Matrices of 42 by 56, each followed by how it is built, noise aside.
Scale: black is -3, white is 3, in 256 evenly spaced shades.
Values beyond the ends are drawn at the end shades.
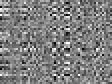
low rank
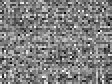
blocks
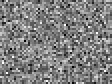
noise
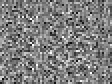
repeating rows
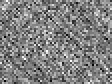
Toeplitz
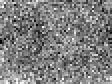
smooth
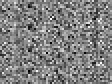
repeating rows
